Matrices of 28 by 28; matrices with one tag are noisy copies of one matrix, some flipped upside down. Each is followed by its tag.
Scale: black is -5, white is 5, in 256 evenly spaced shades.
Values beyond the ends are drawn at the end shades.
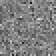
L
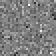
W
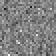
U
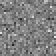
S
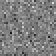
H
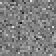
L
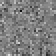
U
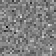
S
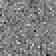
U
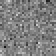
U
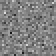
H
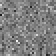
U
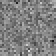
W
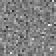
S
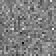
L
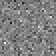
H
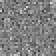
W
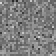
L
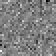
U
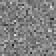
S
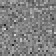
S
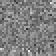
W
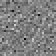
S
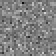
H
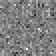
W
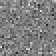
W
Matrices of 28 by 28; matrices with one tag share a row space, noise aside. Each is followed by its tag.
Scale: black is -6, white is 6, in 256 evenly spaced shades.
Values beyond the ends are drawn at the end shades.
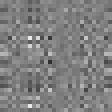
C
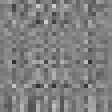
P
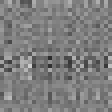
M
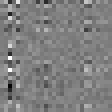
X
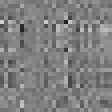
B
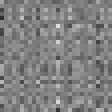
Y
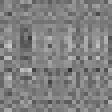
M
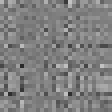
B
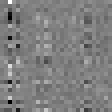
X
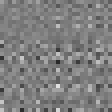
Y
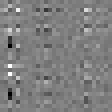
X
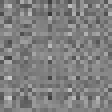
M
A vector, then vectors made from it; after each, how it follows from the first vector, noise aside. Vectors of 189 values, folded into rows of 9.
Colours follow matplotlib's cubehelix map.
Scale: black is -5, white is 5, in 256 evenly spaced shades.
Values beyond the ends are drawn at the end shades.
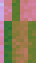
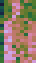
negated.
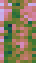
copied.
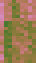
shrunk.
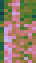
negated.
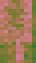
reversed, negated, shrunk.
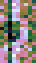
wrapped around, negated, scaled up.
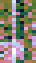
wrapped around, scaled up.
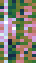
wrapped around, scaled up.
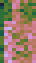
negated.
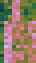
negated.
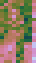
reversed.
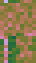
wrapped around, partly zeroed.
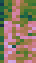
negated.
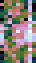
wrapped around, scaled up.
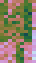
reversed.
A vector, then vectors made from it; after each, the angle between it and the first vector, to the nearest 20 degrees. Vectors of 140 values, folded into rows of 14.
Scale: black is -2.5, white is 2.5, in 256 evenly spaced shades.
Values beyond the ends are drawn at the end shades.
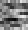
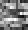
160 degrees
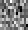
100 degrees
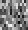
100 degrees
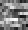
160 degrees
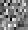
100 degrees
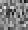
100 degrees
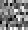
60 degrees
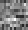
140 degrees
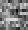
140 degrees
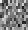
80 degrees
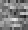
160 degrees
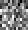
100 degrees
